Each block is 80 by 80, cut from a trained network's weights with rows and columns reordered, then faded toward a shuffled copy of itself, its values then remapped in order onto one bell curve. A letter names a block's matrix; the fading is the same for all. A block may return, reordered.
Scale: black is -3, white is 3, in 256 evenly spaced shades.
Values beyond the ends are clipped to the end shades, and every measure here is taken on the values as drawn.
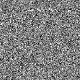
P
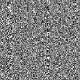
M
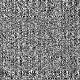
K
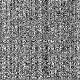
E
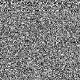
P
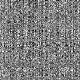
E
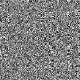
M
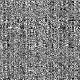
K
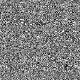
P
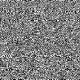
P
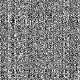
K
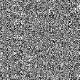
M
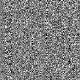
M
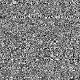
P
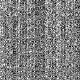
E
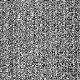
K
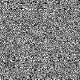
P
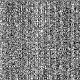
E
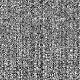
K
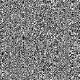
M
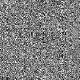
M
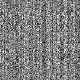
E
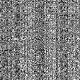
E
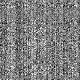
E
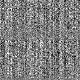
E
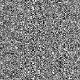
M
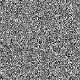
M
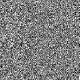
M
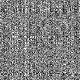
K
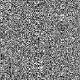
M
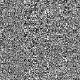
M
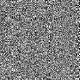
M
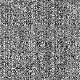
K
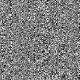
M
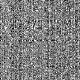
K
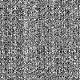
E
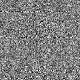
P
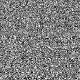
P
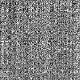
K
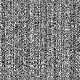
E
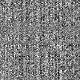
K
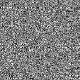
P
